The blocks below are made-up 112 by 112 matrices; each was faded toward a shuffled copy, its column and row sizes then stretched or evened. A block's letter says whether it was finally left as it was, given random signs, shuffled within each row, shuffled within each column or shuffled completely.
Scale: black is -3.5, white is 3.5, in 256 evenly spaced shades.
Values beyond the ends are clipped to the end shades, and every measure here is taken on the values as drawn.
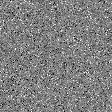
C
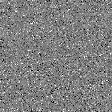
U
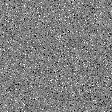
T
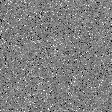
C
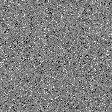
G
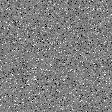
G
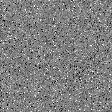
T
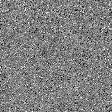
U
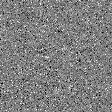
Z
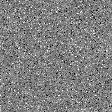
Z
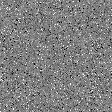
T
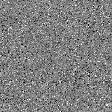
U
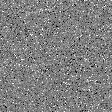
G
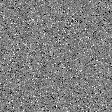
G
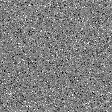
G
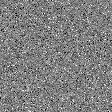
G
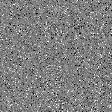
U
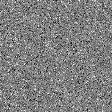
T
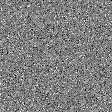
C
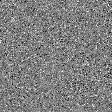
Z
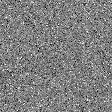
C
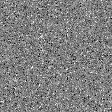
T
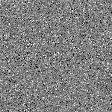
G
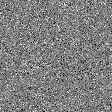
G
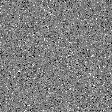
Z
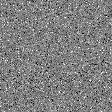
G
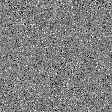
G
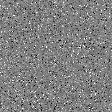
Z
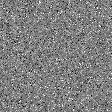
C
